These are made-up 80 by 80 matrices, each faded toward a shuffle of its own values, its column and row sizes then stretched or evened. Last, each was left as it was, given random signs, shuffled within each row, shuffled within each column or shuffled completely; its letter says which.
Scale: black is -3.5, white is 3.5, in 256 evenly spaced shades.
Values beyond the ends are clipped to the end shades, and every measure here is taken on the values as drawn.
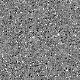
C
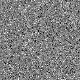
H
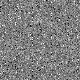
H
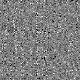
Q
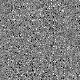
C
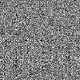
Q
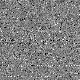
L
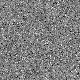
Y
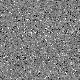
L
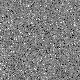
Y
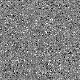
C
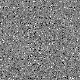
C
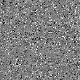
Q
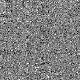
Q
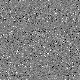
L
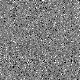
C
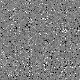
C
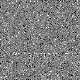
C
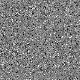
C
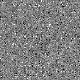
Q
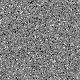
Y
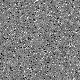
Y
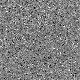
Y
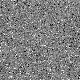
Y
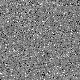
L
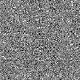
Q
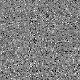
Q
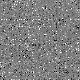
C
